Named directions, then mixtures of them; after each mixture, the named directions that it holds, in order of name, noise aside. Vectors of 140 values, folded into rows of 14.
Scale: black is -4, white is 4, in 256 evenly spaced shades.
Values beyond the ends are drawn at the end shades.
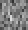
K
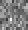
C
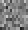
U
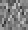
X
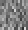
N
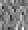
K, N.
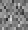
C, X.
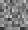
K, U.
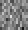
K, N, U.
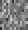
C, K, U.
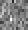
C, K.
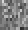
U, X.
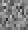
C, U, X.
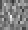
K, X.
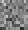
U.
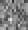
C, N, U.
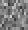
U, X.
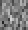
K.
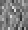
K, N.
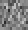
X.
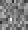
C.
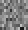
N, U.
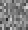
C, U.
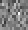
X.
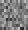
N, U.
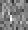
C, K.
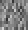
C, N, X.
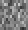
U, X.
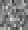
K, N, U.
